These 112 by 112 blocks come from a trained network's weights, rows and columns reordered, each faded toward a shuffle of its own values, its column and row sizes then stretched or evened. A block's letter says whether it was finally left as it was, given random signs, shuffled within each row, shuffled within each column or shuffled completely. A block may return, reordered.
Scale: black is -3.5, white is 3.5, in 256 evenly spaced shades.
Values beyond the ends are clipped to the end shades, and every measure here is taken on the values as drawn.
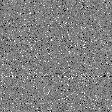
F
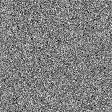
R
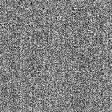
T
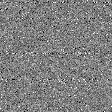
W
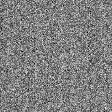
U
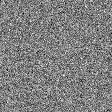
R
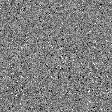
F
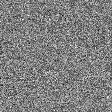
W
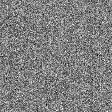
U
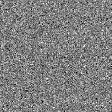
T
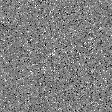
U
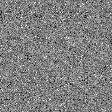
F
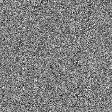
F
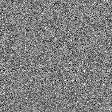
F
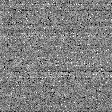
W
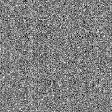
T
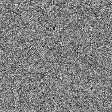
F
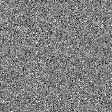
T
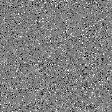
T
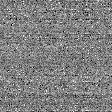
T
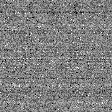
T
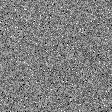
R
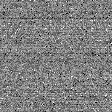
T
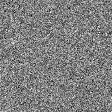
U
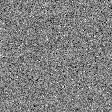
R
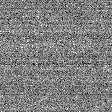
W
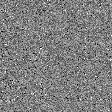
F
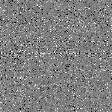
T
